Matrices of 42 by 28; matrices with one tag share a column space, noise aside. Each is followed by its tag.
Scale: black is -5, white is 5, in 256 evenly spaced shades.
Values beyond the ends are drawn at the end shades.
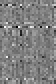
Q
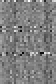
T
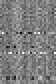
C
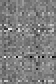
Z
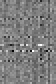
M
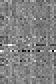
M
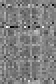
Q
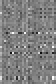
C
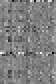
T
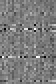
Z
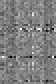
Z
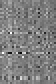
C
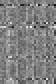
Q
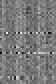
C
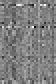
Q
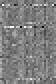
Q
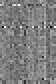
Q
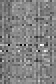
M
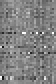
C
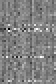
Z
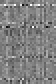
Q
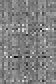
Z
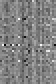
M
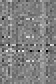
M
